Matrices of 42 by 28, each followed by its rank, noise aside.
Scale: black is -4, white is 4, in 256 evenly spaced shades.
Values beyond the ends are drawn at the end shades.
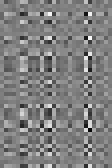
one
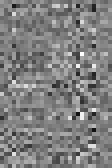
four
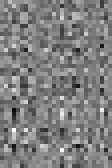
three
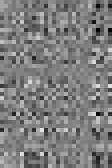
four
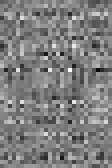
three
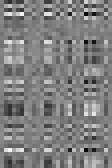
one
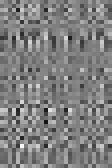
two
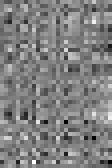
three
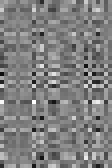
two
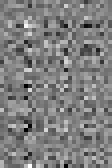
four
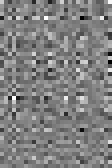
three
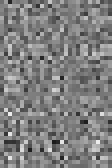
four
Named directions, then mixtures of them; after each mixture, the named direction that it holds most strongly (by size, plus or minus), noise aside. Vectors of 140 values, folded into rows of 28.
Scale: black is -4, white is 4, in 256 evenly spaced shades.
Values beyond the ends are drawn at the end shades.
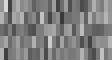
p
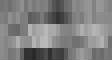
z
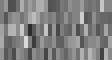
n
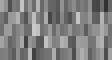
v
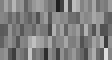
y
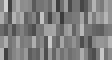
p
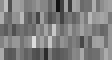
p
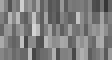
v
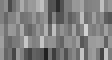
n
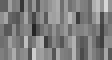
v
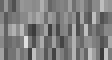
n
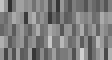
v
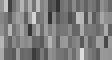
v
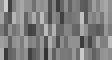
p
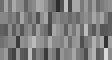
y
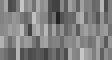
n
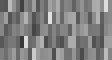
v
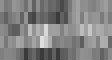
z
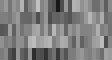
y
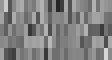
y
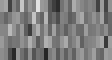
v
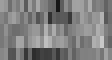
z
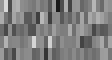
p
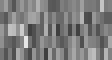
n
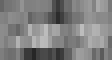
z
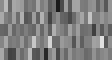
y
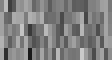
p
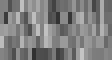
v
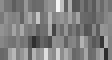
y
